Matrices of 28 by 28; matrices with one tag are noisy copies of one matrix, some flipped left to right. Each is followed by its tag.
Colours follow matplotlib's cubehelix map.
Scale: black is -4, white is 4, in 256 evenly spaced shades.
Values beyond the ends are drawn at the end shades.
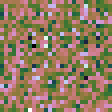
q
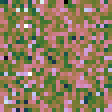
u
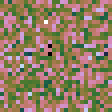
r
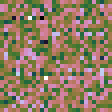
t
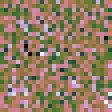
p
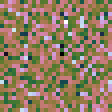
r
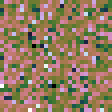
q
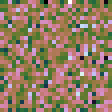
u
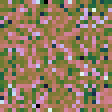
u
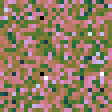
t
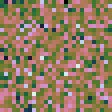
u
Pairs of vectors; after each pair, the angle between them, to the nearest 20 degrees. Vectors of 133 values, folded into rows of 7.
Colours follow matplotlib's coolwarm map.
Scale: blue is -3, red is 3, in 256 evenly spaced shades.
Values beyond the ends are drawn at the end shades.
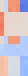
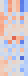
40 degrees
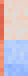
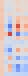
60 degrees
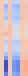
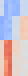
100 degrees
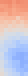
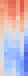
20 degrees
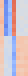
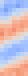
80 degrees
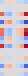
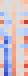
120 degrees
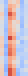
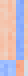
80 degrees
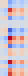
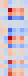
20 degrees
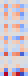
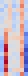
100 degrees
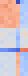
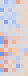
120 degrees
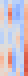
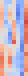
40 degrees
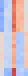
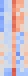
20 degrees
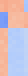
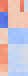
20 degrees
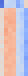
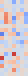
80 degrees
